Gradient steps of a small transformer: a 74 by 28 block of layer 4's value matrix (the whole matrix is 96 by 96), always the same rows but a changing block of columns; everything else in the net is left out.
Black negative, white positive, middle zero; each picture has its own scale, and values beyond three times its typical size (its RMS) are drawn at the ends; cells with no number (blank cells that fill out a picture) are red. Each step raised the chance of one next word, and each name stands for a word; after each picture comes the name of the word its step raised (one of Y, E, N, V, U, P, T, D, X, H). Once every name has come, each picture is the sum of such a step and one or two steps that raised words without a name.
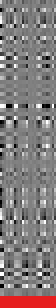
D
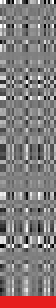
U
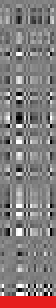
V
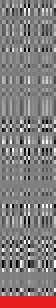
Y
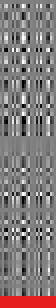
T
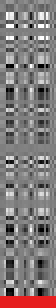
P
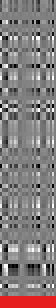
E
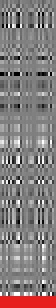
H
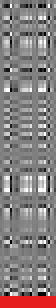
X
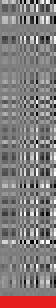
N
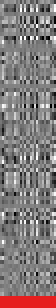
D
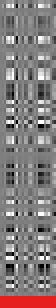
E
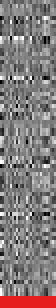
E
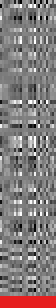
N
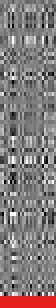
H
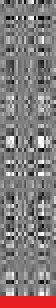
N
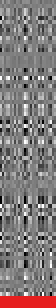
Y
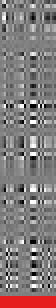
D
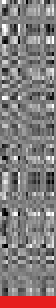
U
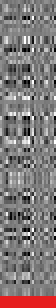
T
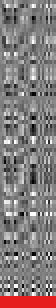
V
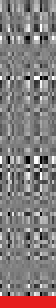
H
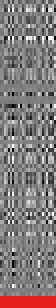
D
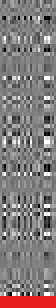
V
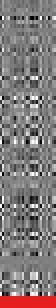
V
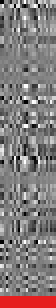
U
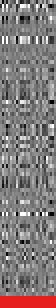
N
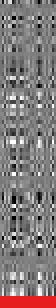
U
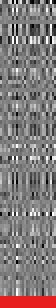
U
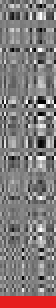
T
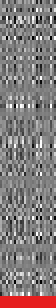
D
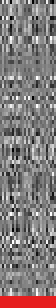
U
